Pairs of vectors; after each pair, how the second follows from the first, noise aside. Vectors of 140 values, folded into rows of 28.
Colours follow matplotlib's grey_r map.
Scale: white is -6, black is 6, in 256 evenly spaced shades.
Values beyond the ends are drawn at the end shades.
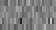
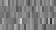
negated.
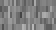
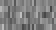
negated.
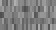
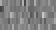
wrapped around, negated, partly zeroed.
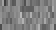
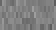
reversed, shrunk.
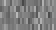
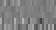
wrapped around, partly zeroed.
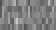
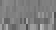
reversed, partly zeroed.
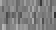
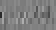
reversed, partly zeroed.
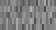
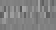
reversed, partly zeroed.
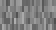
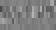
reversed, partly zeroed.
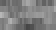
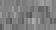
wrapped around, partly zeroed.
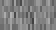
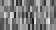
scaled up.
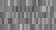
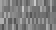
wrapped around.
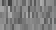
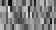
scaled up.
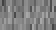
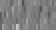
wrapped around, negated, partly zeroed.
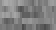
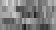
scaled up.
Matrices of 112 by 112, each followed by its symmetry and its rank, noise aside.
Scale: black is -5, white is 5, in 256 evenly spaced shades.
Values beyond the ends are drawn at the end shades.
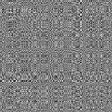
antisymmetric, rank four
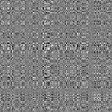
symmetric, rank three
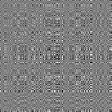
symmetric, rank three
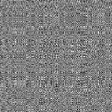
no symmetry, rank six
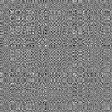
symmetric, rank four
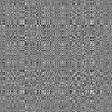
symmetric, rank three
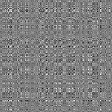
symmetric, rank three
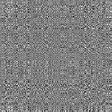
no symmetry, rank six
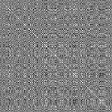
symmetric, rank four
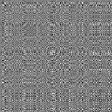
symmetric, rank four
